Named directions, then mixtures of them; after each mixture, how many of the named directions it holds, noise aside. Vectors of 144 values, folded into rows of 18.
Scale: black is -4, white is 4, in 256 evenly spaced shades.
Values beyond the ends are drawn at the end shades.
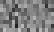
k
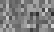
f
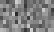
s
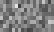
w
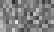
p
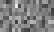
two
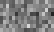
two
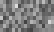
one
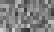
four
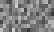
three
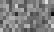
four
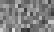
four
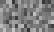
two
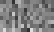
three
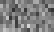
three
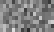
three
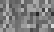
one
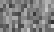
four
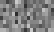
one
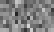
one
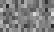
four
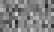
three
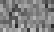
one
